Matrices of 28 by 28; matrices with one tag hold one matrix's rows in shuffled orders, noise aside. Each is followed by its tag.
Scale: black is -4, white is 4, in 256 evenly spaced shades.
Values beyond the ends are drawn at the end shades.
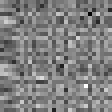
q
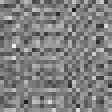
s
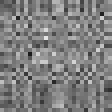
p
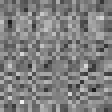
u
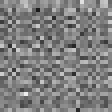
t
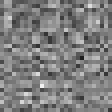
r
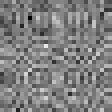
p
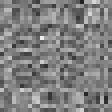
r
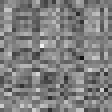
r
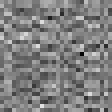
r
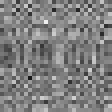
p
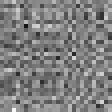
s
